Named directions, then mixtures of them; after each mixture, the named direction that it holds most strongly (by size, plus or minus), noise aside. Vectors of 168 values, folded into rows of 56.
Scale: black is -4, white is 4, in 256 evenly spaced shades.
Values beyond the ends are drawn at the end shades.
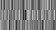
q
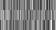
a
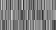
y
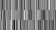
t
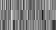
y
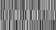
q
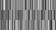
a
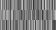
y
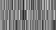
q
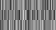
q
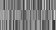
a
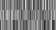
a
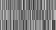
y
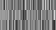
q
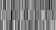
t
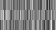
a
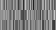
y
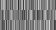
y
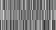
a
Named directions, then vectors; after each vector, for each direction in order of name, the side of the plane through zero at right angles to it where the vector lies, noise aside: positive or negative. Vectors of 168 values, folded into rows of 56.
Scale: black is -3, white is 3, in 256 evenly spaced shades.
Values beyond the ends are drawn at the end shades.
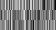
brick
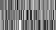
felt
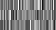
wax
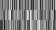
negative, negative, positive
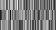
positive, negative, negative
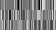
negative, positive, negative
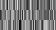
positive, negative, negative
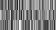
negative, positive, positive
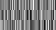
positive, positive, negative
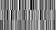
negative, negative, positive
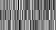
positive, negative, negative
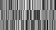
positive, positive, positive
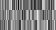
negative, negative, negative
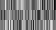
positive, negative, positive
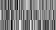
negative, positive, positive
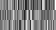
negative, negative, negative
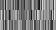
negative, positive, negative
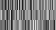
negative, positive, positive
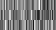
positive, negative, positive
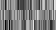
negative, positive, negative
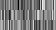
negative, positive, negative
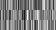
negative, negative, negative
